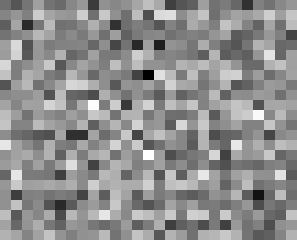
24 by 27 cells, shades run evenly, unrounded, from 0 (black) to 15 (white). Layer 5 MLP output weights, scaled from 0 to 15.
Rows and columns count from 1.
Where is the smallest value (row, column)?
8, 14
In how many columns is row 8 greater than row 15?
8
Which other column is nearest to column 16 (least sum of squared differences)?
18
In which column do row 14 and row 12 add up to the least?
20
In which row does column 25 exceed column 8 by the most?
6
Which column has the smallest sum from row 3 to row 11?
12
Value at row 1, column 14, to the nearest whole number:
11
